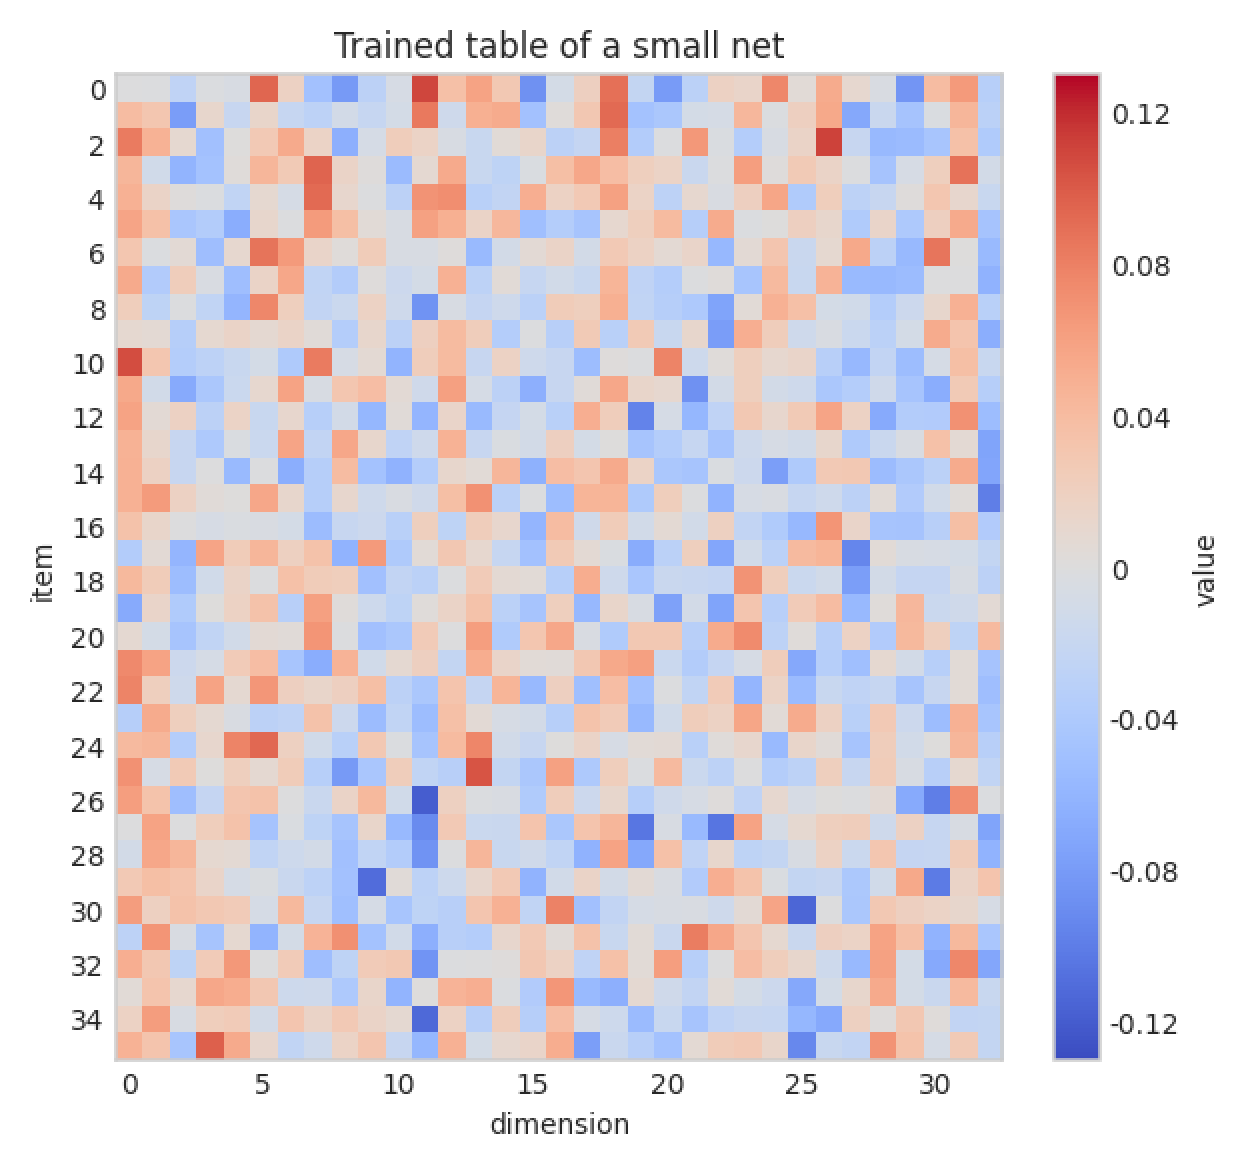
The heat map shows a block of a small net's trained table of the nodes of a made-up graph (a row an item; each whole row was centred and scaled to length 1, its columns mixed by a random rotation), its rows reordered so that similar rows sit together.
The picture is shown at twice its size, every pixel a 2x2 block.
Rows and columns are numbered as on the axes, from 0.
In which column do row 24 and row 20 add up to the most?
13
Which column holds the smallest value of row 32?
11
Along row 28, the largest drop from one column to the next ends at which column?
19
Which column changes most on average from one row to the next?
17
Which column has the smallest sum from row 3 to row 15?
32
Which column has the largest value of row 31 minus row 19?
22
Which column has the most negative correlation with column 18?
29
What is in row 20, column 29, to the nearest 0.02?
0.04
